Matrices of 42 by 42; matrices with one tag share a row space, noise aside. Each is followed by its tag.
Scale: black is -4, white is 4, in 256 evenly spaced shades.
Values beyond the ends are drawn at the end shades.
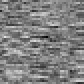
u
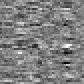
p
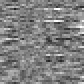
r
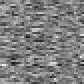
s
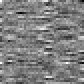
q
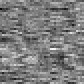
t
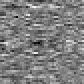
s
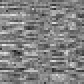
t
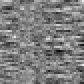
r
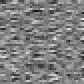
s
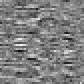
p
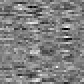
p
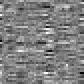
q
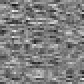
s
